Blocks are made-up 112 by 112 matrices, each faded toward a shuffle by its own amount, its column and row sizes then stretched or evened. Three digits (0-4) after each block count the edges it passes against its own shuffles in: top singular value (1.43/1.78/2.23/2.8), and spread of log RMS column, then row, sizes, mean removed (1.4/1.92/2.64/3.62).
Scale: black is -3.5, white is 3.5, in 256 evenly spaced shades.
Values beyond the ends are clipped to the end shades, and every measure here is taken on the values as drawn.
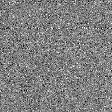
1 0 2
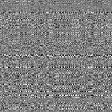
4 0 4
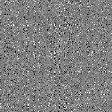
2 3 2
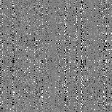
3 4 2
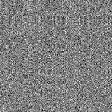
3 1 0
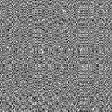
4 2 0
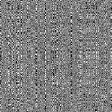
4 4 1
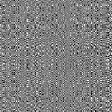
4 4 2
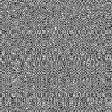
4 0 2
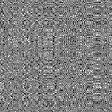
4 2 2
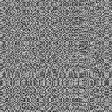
4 1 1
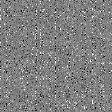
1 3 1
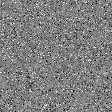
0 0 1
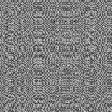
4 2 0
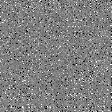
2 2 2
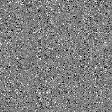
2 2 1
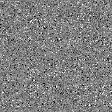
0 1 2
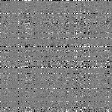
3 3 4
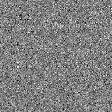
1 0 1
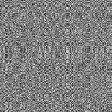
4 3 0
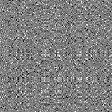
4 1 1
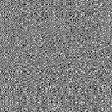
4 0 2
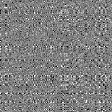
4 2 3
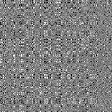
4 3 3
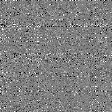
2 2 3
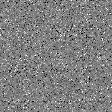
1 0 1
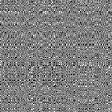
4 2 3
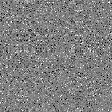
3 0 1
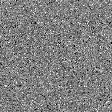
1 0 1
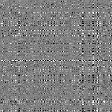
4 3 4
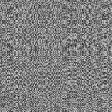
4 3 0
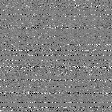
1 0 4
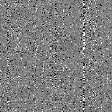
3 3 0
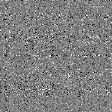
1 2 3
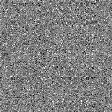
2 1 1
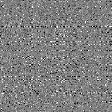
3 1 3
